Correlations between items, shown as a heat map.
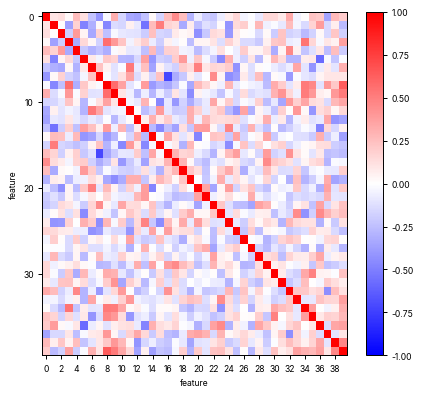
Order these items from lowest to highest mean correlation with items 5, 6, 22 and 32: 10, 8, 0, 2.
2, 0, 8, 10
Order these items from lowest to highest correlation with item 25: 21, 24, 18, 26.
26, 24, 21, 18
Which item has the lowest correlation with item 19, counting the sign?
9
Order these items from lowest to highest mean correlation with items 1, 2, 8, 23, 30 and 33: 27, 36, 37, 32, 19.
27, 32, 19, 37, 36
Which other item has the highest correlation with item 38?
39
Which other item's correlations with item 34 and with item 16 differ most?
8
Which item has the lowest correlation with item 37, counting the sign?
32
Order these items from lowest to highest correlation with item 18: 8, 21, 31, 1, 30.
1, 21, 31, 8, 30
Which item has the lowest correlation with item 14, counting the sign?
20
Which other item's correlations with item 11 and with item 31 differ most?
6
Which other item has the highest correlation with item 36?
23
